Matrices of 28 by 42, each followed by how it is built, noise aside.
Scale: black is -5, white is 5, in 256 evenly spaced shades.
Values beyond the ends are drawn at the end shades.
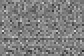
repeating columns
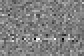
uneven rows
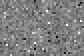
sparse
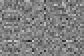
low rank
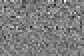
uneven rows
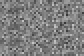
repeating rows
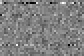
uneven rows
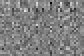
low rank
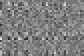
low rank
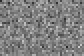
repeating columns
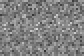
repeating columns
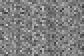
repeating rows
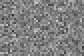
repeating rows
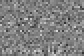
uneven rows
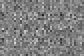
low rank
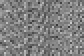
repeating rows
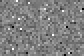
sparse
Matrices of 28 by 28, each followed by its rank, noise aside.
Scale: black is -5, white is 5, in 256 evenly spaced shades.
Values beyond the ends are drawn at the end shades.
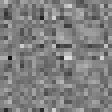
four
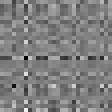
two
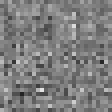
six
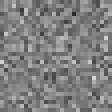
six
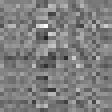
three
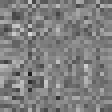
four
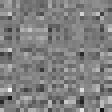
three
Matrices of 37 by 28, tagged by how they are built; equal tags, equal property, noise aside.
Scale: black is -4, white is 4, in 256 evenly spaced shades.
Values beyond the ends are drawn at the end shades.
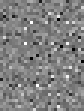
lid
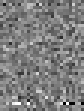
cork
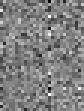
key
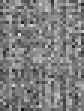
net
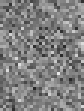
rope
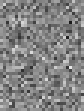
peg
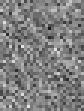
rope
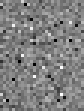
lid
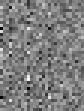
key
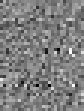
cork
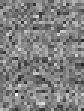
net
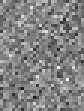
peg
